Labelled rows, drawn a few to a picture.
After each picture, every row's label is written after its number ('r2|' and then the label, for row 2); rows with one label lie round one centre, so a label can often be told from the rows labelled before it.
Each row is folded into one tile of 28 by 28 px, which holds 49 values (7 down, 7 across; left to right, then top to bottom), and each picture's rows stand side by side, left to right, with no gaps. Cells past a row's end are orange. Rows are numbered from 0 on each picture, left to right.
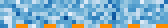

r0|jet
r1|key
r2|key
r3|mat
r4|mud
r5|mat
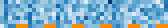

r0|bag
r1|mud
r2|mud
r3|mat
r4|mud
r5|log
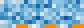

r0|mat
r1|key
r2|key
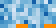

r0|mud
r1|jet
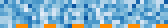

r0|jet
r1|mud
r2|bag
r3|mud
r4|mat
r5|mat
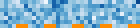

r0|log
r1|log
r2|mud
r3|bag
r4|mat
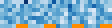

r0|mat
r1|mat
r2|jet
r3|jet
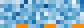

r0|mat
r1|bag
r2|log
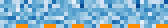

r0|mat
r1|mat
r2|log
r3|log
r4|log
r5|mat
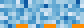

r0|log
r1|bag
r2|key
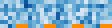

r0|log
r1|mud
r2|mud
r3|bag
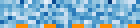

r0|key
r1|mat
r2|jet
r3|mat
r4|mat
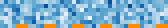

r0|jet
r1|bag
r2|jet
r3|log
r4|bag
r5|mud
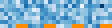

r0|log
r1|jet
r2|key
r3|bag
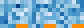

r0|bag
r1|bag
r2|log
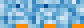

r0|bag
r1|bag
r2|jet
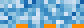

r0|log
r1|jet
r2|mat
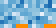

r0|key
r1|key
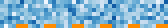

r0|key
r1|log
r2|jet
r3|mat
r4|mud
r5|mat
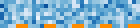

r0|mud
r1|bag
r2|log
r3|mat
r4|jet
